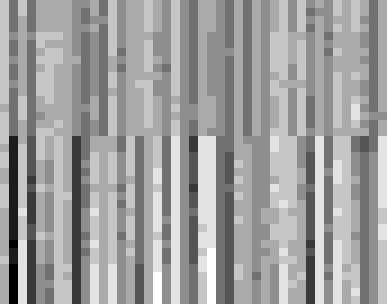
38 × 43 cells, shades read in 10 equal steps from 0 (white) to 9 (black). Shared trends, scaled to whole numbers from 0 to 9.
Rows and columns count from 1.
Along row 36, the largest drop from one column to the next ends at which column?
3
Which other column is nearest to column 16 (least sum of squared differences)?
41
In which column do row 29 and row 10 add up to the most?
2
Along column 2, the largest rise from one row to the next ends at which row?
18
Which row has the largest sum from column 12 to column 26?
9
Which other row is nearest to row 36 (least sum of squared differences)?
38
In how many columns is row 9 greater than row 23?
19
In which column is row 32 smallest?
24
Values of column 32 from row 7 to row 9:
2 2 2
